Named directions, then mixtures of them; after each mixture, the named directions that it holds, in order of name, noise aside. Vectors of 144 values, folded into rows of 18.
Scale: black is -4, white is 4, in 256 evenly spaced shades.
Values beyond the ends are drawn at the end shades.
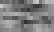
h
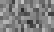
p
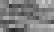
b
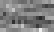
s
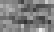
h, s.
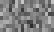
p.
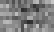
h, p.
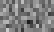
p.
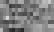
b.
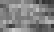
b, h.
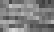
b.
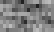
h, p.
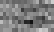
h, p, s.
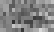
b, p, s.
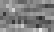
s.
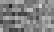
b, h, p.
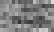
h, p, s.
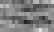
h, s.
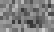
p, s.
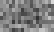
b, p, s.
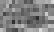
b, p, s.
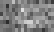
h, p, s.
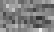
s.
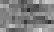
b, h, s.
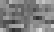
b, s.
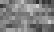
b, h, p.
